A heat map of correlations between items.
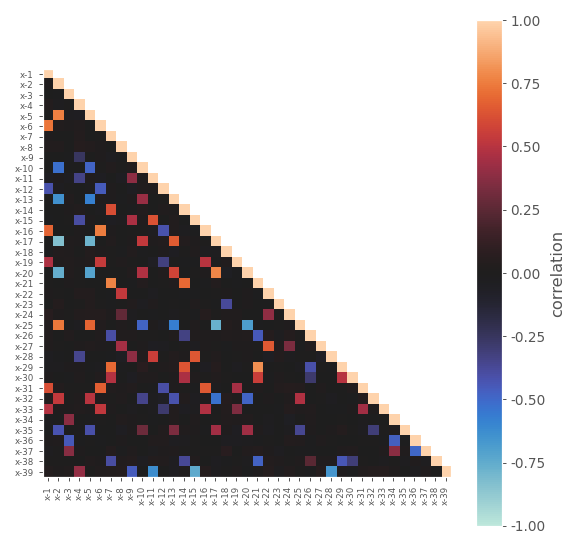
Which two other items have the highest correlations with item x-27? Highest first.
x-22, x-8
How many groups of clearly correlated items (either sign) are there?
7
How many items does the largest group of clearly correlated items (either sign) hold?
9
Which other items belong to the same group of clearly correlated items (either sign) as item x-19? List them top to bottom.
x-1, x-6, x-12, x-16, x-31, x-33
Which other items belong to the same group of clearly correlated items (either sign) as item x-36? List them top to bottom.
x-3, x-34, x-37
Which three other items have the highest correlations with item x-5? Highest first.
x-2, x-25, x-32
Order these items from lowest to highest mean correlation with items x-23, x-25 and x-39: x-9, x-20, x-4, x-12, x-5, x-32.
x-20, x-9, x-12, x-4, x-32, x-5
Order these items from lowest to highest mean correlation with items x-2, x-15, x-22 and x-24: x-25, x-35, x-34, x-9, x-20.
x-20, x-35, x-34, x-9, x-25
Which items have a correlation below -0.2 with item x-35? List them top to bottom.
x-2, x-5, x-25, x-32
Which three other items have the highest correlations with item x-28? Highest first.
x-15, x-11, x-9
